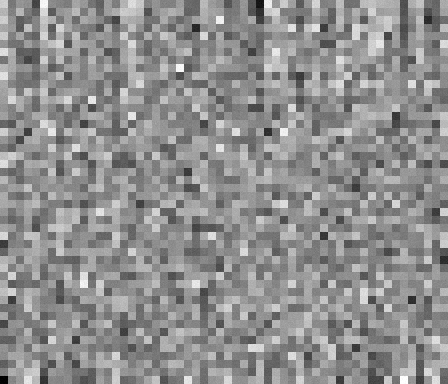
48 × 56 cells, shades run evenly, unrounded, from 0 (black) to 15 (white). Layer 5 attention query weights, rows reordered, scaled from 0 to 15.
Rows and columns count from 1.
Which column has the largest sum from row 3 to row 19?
6
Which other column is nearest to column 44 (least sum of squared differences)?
19
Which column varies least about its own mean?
30
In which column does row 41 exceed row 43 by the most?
10
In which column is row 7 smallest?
32
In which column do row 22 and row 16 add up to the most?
7
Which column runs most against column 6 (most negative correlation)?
51
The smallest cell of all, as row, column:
48, 1
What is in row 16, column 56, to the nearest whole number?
11
